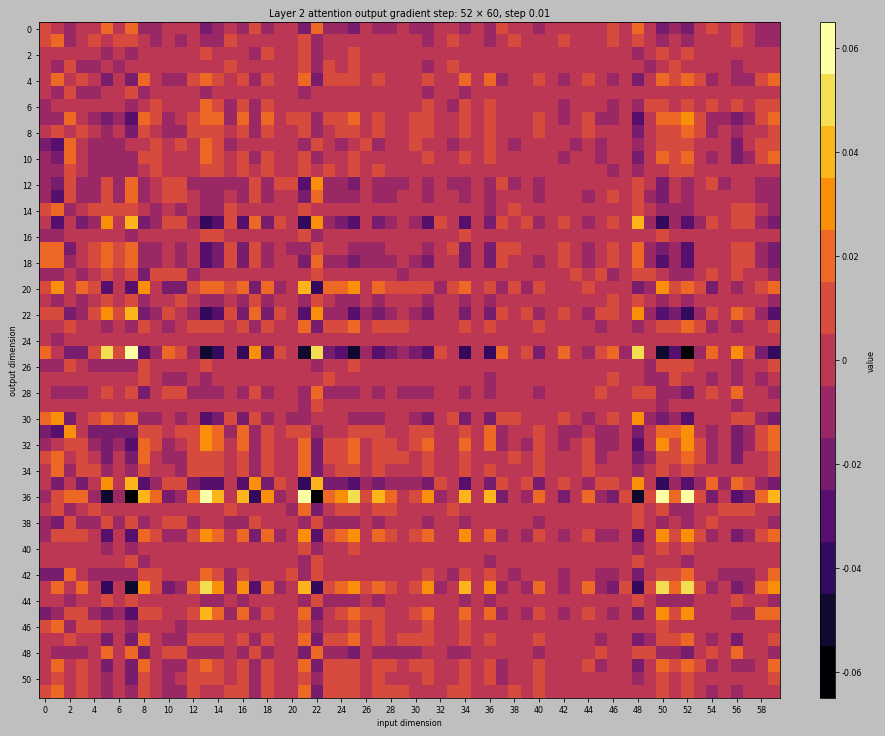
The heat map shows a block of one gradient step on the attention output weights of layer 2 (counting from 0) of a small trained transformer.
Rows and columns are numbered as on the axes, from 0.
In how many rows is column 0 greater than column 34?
15
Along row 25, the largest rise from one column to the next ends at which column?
22
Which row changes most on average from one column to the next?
36
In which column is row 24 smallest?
1
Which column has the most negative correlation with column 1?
11
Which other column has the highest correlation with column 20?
2
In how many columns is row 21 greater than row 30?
20
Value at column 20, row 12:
0.01
